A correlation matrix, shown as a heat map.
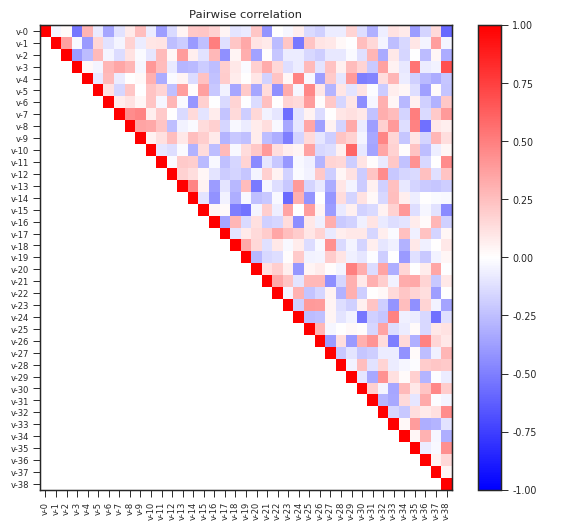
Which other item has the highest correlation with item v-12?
v-32
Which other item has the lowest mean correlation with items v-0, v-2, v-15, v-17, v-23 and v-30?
v-38
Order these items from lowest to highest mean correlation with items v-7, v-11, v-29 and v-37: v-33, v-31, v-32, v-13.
v-31, v-13, v-33, v-32
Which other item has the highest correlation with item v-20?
v-29
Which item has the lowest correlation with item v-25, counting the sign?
v-14
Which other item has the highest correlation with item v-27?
v-18
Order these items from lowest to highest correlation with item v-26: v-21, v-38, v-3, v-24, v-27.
v-27, v-24, v-3, v-38, v-21
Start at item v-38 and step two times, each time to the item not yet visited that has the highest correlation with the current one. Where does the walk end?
v-35
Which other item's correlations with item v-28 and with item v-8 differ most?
v-36
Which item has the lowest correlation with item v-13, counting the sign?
v-20
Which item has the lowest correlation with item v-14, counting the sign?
v-23
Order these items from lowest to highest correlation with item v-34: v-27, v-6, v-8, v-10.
v-27, v-6, v-8, v-10
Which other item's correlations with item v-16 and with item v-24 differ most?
v-1
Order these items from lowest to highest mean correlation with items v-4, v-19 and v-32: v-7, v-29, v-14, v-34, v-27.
v-34, v-14, v-7, v-27, v-29
